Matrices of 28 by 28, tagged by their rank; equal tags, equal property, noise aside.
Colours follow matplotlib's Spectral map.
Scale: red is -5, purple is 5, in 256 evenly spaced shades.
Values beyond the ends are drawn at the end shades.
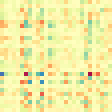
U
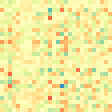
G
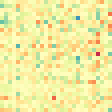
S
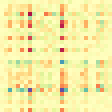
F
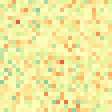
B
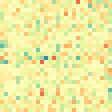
B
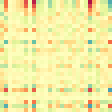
F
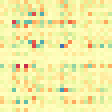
U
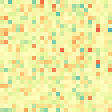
S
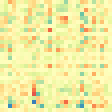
G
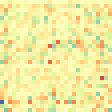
S
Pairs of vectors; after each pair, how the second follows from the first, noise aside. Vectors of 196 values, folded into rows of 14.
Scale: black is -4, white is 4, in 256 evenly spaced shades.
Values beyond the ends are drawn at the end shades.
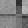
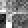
reversed, negated, scaled up.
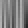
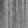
reversed, shrunk.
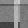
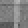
shrunk.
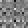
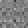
shrunk.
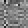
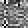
scaled up.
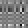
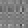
shrunk.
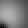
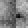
wrapped around.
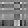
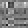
reversed, negated.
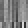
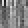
reversed, negated.
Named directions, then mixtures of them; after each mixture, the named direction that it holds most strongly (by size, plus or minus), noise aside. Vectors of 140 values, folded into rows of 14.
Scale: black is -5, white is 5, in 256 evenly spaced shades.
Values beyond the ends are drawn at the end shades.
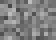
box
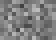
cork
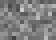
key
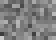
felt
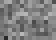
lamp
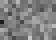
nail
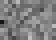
nail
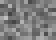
box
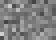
felt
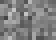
box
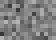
felt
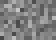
felt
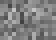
box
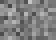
box
